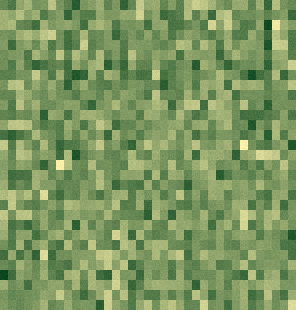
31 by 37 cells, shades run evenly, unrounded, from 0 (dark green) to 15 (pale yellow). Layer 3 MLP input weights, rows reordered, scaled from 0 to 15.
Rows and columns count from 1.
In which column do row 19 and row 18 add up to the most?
13
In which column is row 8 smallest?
32
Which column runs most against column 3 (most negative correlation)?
22
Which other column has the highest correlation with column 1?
31
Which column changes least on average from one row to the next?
28
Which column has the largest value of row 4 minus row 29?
4
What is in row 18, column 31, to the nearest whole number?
6
